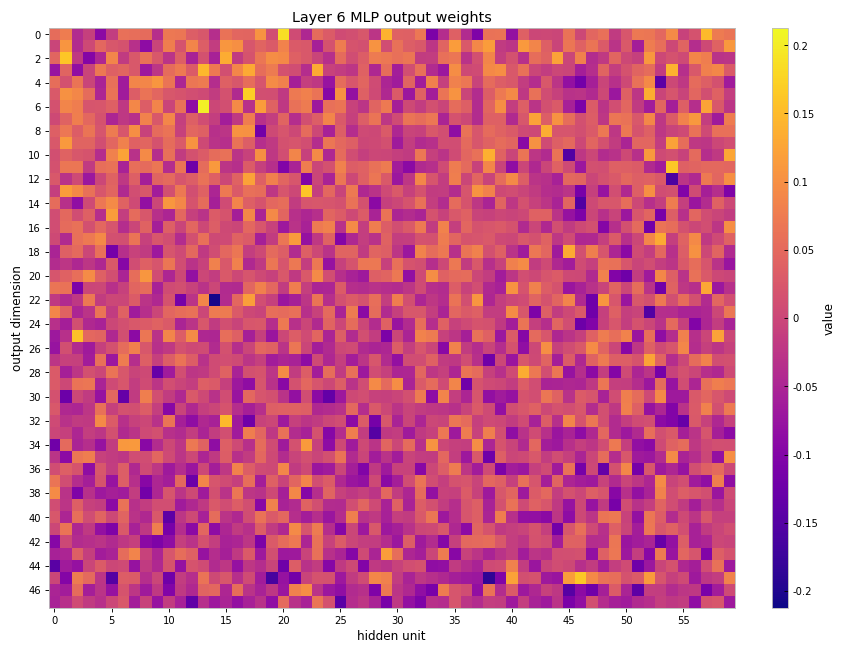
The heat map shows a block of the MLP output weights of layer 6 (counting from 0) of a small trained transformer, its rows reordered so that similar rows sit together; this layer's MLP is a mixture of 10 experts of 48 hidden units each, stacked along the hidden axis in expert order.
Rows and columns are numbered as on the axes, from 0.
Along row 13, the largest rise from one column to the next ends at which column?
22
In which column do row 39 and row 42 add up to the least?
18
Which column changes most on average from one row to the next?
52
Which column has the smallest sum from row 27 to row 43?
51
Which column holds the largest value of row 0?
20
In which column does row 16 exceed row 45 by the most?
38
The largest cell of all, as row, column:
6, 13
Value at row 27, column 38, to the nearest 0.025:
-0.125
